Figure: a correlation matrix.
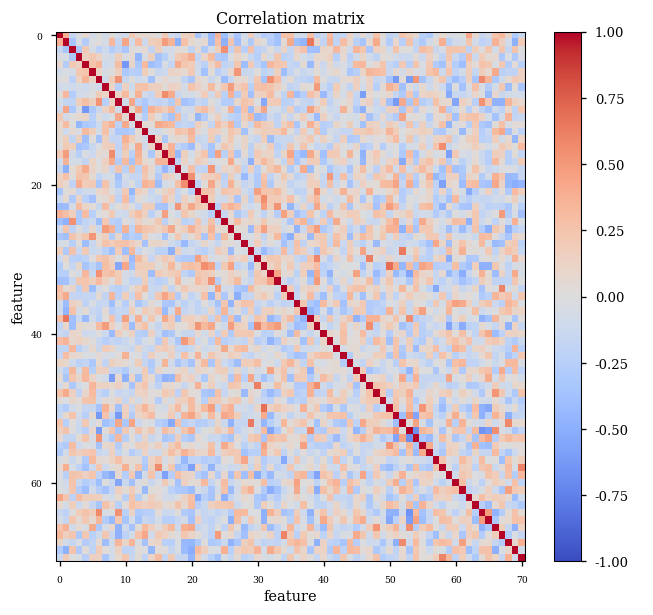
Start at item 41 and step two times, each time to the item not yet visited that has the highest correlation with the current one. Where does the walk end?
20
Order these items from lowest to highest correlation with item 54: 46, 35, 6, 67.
35, 67, 46, 6
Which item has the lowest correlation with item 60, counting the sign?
9
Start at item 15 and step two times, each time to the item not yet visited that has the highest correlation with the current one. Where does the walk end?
70
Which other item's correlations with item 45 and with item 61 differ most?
32
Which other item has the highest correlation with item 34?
67
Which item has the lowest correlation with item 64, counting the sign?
53
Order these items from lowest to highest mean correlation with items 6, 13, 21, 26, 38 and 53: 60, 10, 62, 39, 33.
62, 60, 33, 10, 39
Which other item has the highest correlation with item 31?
50
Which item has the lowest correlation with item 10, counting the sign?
4
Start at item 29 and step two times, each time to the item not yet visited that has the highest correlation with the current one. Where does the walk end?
68
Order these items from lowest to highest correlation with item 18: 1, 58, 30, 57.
1, 58, 30, 57
